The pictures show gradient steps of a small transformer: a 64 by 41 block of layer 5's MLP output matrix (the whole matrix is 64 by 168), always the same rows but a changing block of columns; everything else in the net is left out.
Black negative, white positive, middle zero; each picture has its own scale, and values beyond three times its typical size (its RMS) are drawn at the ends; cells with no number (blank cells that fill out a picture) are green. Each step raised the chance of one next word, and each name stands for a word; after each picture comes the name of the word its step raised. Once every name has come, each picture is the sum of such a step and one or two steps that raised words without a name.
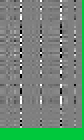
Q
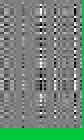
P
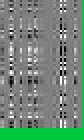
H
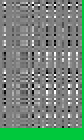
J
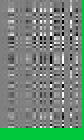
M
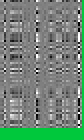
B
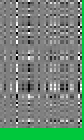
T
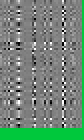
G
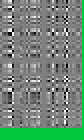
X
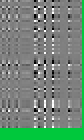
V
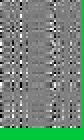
V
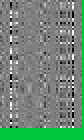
T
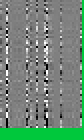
H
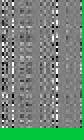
T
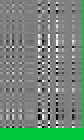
B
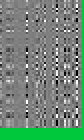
H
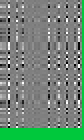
G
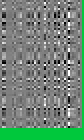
V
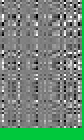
X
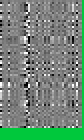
M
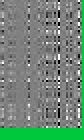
V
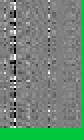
V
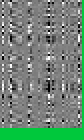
T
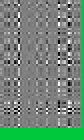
G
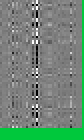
J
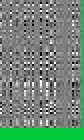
H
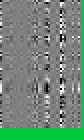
T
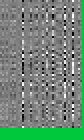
X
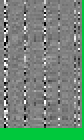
G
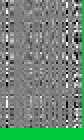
B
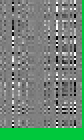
M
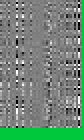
V
